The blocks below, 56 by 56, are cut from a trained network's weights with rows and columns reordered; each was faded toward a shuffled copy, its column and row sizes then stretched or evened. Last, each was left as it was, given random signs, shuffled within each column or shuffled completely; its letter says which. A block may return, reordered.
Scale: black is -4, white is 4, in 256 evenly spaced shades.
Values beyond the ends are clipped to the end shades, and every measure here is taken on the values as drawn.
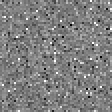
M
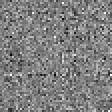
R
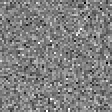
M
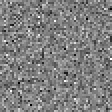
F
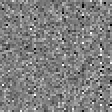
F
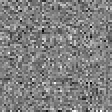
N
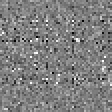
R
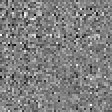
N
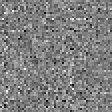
N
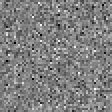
F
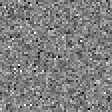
M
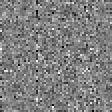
F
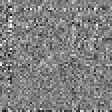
R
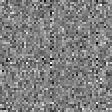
N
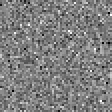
M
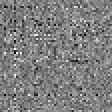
R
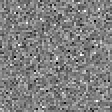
M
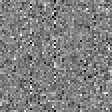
F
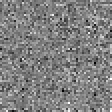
R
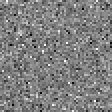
M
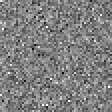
M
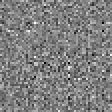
N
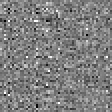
N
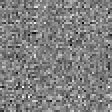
N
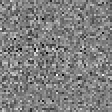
N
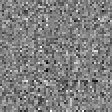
N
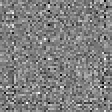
N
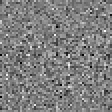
R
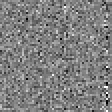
F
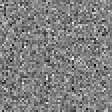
F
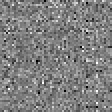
N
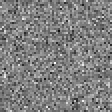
M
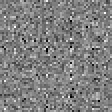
N
